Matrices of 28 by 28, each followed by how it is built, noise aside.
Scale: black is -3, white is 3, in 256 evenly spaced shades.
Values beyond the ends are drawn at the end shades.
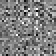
low rank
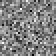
noise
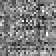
blocks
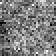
smooth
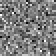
noise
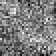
smooth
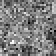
smooth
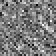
Toeplitz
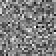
blocks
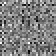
low rank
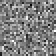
noise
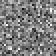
blocks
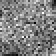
smooth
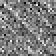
Toeplitz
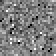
sparse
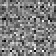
low rank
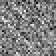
Toeplitz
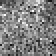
smooth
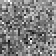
smooth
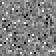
sparse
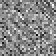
Toeplitz
